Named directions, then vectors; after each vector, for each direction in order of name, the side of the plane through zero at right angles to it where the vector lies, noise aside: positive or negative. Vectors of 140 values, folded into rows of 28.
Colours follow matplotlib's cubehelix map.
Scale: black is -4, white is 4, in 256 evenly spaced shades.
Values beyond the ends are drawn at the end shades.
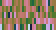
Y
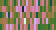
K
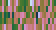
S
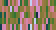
positive, positive, negative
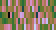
positive, positive, positive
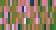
positive, negative, positive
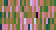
positive, positive, negative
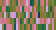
positive, negative, positive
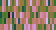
positive, positive, positive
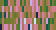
positive, positive, negative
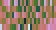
negative, positive, positive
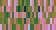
negative, positive, positive
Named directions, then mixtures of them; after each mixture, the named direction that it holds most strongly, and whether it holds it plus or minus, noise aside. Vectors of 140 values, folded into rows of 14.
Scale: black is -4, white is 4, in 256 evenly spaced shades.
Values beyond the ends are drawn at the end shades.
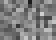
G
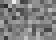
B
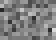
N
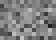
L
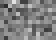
B, plus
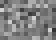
N, minus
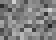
L, plus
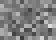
L, minus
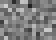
B, minus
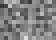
B, plus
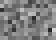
N, plus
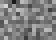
B, minus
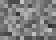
L, plus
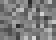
G, plus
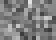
G, minus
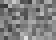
B, plus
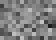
L, plus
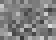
L, minus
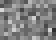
N, minus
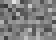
B, plus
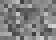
L, minus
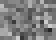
L, minus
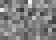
N, minus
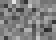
B, plus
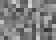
G, minus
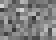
N, plus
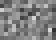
N, minus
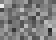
N, plus
